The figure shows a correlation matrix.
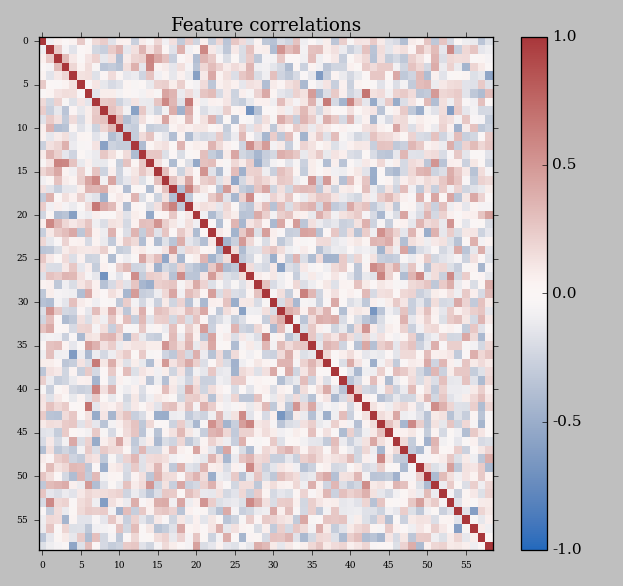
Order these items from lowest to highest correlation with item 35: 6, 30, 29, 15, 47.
30, 15, 47, 29, 6
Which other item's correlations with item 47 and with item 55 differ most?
24
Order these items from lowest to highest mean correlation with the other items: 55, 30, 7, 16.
30, 55, 7, 16
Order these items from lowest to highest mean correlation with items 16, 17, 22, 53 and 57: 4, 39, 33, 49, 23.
39, 23, 33, 4, 49
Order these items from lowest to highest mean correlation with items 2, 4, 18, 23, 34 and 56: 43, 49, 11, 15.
15, 11, 43, 49
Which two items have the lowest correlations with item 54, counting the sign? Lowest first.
56, 10
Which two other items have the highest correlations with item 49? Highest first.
27, 53
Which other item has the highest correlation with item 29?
34
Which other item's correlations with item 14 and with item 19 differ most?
17
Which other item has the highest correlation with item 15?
21
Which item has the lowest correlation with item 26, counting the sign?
31
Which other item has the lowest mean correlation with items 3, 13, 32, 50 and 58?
4
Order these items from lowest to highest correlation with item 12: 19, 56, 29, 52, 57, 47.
47, 52, 19, 57, 56, 29
